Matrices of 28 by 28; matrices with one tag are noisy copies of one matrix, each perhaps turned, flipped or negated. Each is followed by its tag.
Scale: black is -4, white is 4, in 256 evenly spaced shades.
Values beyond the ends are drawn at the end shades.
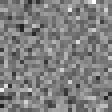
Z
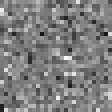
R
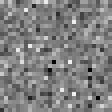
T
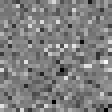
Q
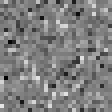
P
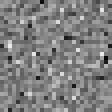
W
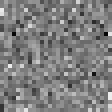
R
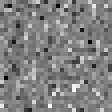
P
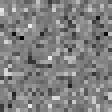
R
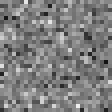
P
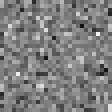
R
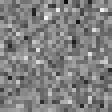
W
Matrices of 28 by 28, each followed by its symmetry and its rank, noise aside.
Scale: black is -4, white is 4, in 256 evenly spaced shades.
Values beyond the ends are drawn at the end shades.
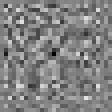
symmetric, rank three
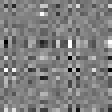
no symmetry, rank two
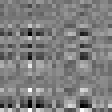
no symmetry, rank one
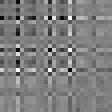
symmetric, rank one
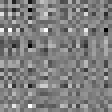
antisymmetric, rank two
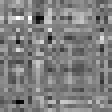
no symmetry, rank three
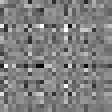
no symmetry, rank three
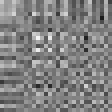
symmetric, rank two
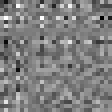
no symmetry, rank three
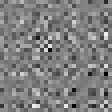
symmetric, rank three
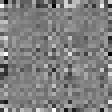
antisymmetric, rank two
